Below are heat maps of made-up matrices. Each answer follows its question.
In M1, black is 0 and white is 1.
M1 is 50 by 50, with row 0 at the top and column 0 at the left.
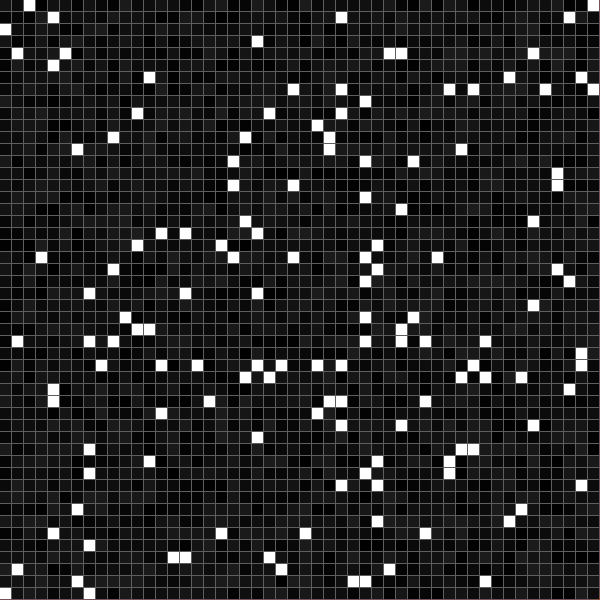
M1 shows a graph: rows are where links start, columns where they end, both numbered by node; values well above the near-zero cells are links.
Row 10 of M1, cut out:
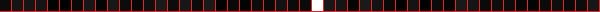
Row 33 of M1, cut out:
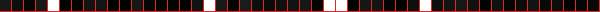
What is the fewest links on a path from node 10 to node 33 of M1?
4
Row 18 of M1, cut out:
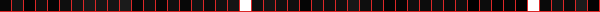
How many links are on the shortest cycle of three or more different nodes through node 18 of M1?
7
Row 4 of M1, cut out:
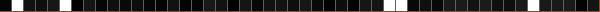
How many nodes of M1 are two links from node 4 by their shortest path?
7
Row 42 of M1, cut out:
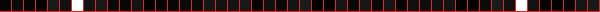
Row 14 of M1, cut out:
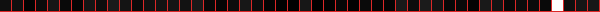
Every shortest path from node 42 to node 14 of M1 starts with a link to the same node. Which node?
node 43
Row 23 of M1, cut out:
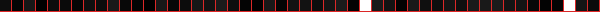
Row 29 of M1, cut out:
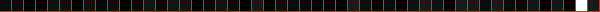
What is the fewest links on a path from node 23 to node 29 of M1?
3
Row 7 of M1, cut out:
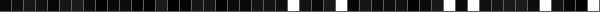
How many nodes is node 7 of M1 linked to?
6
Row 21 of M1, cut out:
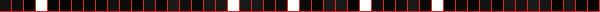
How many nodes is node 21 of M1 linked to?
5
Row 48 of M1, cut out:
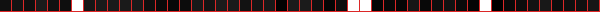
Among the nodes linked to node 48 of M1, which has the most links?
node 30
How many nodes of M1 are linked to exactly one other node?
12
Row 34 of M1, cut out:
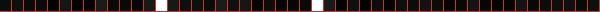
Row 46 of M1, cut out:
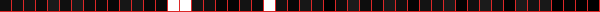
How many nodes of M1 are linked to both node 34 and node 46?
0
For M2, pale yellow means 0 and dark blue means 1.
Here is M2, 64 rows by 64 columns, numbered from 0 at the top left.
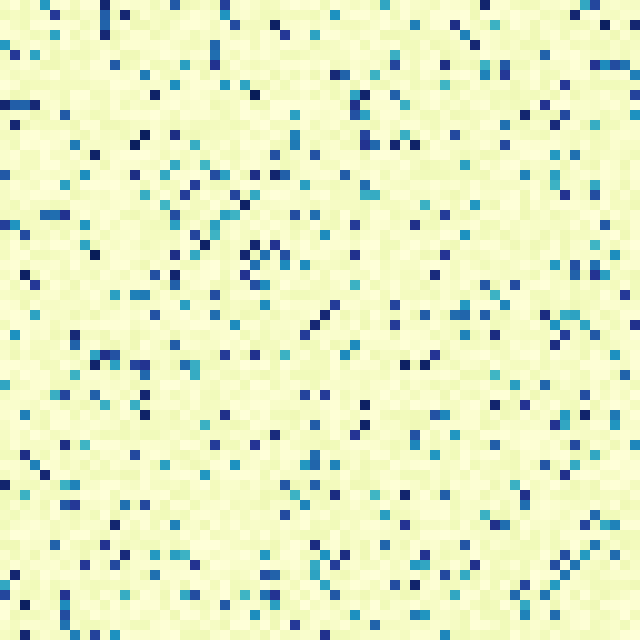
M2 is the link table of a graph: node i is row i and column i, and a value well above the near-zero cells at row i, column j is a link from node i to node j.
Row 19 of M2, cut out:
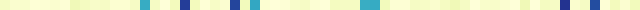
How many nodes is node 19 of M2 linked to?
8
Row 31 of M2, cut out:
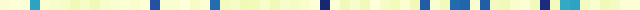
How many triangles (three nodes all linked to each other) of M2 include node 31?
6
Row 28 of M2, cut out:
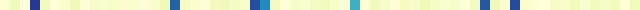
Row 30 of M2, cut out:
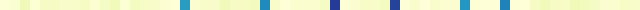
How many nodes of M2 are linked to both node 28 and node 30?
1
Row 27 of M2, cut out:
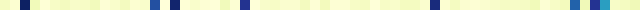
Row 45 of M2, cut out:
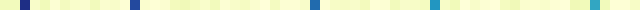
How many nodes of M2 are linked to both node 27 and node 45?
3
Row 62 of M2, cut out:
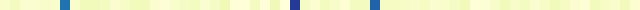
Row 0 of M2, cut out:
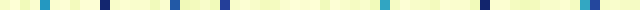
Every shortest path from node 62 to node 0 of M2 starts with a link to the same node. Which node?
node 6
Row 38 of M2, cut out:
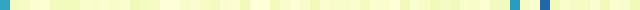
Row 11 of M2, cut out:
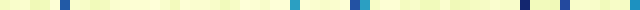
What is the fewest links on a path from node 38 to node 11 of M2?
4
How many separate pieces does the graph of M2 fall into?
2
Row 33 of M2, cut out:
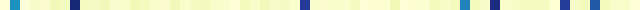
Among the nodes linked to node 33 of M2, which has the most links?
node 59
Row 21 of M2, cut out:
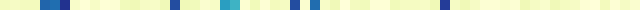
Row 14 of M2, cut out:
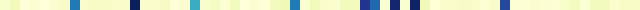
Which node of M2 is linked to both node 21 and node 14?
node 29
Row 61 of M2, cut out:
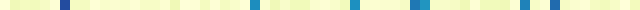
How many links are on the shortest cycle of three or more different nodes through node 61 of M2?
3
